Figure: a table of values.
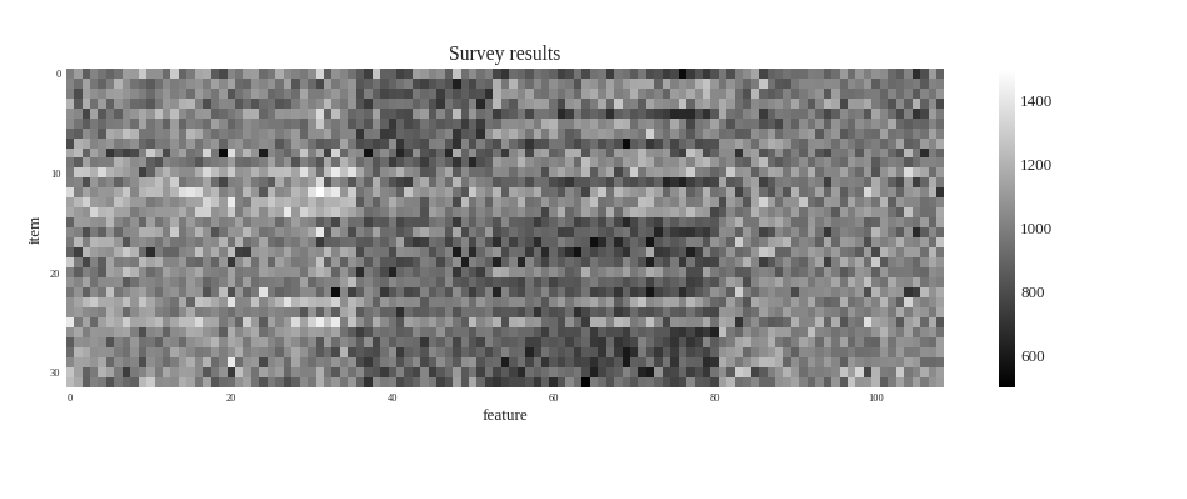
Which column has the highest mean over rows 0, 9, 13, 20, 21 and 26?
20
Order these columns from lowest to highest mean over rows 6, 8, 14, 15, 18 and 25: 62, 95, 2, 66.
62, 66, 95, 2
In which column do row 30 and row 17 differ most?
31
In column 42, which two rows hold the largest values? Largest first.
12, 25
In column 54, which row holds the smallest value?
29
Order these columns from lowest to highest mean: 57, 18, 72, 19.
57, 72, 19, 18
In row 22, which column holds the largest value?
24
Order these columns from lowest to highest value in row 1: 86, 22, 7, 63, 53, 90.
63, 22, 90, 7, 53, 86
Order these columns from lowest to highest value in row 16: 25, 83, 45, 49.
49, 83, 25, 45
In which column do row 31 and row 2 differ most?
64
